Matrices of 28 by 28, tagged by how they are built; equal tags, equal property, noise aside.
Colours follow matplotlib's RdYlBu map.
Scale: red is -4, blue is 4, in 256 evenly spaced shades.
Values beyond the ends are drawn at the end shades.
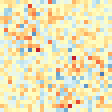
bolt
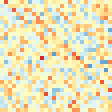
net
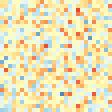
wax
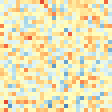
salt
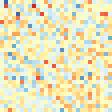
net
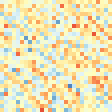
net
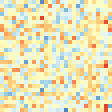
wax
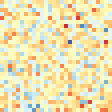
net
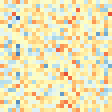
wax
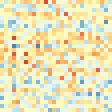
salt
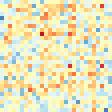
salt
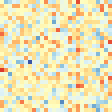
wax
